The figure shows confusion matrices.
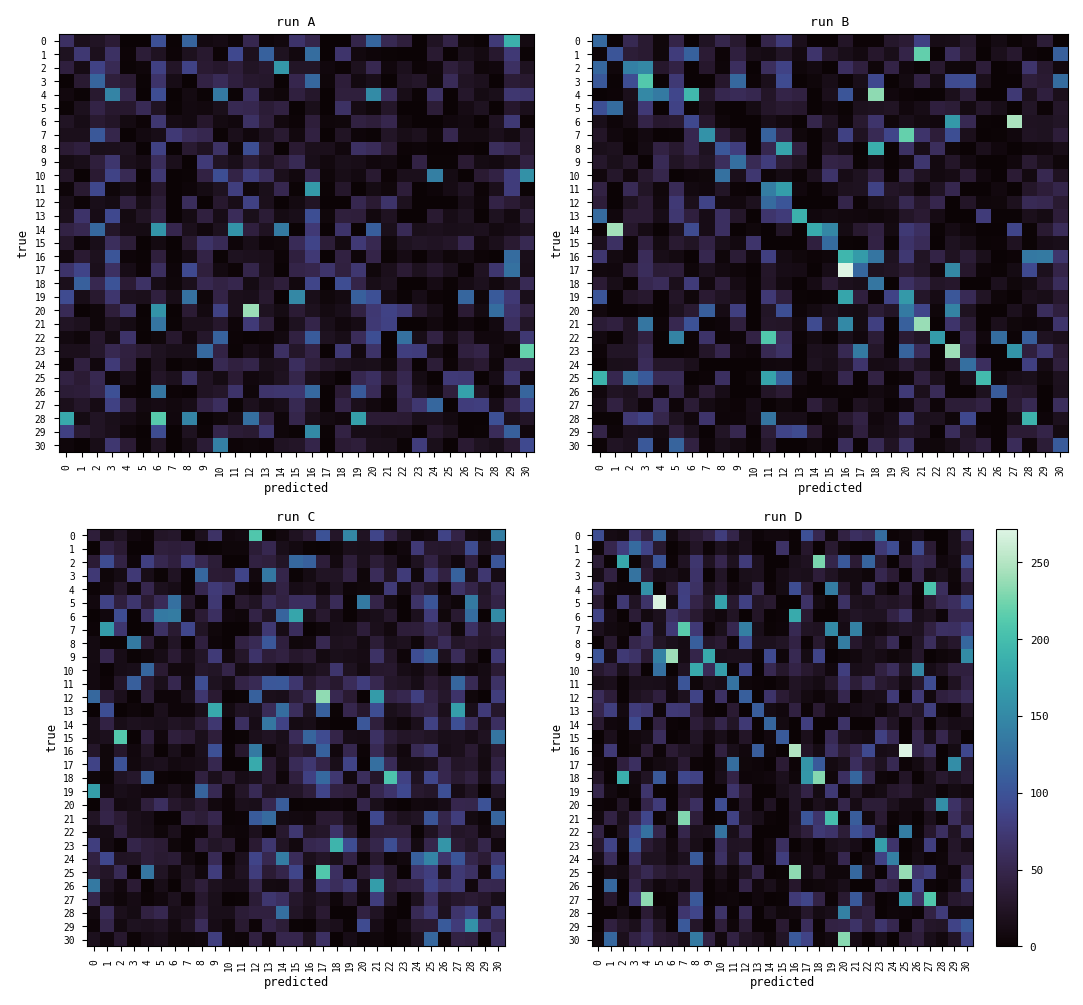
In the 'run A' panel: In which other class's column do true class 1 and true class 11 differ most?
13
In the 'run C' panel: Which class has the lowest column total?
10
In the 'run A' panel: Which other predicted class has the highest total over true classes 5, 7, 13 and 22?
16
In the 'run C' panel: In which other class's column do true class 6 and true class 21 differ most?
15
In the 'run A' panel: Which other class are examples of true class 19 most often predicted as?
15
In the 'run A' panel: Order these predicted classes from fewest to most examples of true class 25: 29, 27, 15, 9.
27, 9, 15, 29
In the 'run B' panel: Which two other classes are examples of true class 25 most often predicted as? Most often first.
0, 11
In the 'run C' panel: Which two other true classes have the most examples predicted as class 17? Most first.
12, 25
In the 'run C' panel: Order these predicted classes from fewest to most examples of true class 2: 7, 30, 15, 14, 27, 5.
27, 14, 5, 7, 30, 15
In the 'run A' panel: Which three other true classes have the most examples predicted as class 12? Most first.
20, 28, 8
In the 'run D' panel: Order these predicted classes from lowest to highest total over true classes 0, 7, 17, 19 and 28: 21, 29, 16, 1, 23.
1, 16, 23, 29, 21
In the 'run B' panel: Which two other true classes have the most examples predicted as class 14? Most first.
21, 1
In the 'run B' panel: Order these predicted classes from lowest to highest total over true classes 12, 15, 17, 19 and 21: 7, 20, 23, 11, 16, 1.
1, 7, 11, 23, 20, 16
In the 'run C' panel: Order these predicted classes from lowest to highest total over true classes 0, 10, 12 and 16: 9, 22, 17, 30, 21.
22, 9, 30, 21, 17
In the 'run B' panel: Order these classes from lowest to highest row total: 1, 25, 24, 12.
24, 12, 1, 25
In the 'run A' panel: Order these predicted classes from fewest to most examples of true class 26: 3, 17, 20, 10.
17, 10, 20, 3
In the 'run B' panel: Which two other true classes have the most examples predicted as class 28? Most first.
16, 22
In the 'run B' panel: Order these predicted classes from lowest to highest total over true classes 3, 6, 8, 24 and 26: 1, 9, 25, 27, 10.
10, 1, 25, 9, 27
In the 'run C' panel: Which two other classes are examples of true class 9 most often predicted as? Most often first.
25, 24
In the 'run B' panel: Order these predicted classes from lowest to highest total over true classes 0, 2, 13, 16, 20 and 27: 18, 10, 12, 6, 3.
10, 6, 18, 3, 12
